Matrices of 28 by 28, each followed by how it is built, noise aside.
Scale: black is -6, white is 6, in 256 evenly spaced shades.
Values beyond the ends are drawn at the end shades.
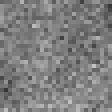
smooth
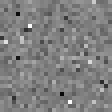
sparse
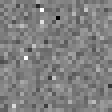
sparse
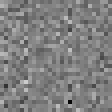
uneven columns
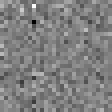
uneven columns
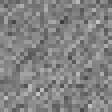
Hankel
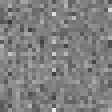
uneven columns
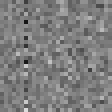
uneven columns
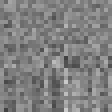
low rank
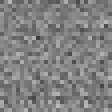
repeating columns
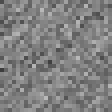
Hankel
